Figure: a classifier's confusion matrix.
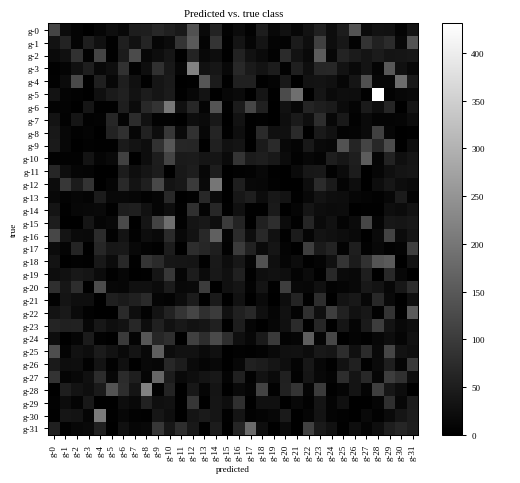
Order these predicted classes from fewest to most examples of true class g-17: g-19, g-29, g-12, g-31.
g-29, g-19, g-12, g-31
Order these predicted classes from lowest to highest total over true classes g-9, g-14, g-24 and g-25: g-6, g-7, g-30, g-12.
g-30, g-7, g-6, g-12
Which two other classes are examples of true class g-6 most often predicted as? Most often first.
g-10, g-14
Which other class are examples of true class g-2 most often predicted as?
g-23
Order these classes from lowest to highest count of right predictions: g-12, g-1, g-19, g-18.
g-19, g-1, g-12, g-18
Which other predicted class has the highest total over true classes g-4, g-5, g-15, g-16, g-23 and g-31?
g-28
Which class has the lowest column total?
g-15
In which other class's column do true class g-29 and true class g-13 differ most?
g-12
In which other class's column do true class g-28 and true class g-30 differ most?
g-8
